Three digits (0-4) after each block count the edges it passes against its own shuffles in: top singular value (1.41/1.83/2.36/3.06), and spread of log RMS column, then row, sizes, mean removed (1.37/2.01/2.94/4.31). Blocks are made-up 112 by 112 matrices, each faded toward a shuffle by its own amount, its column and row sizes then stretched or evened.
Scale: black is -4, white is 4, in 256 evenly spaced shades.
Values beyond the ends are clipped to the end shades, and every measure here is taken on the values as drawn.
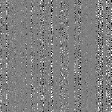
2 4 0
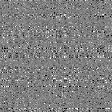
3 1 3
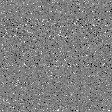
0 0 2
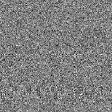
2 1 2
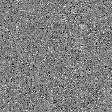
2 1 0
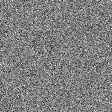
0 1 0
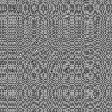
4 1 2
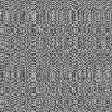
4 3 0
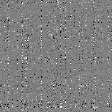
0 3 2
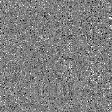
2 2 0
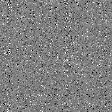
0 2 1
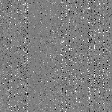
1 3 0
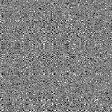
3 2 2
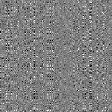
4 3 1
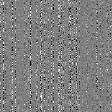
3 4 0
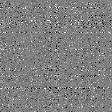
0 2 3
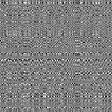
4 0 4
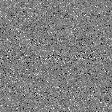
0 0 2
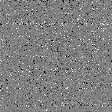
1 1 2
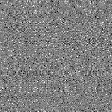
3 0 1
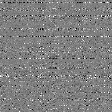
2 1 3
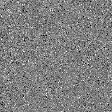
0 2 1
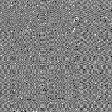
4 0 0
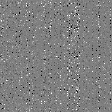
0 3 1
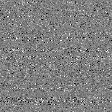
0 0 3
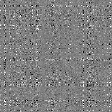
2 3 3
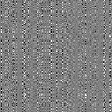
4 4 1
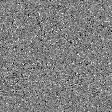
0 0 1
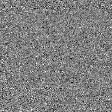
0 1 2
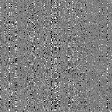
3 3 0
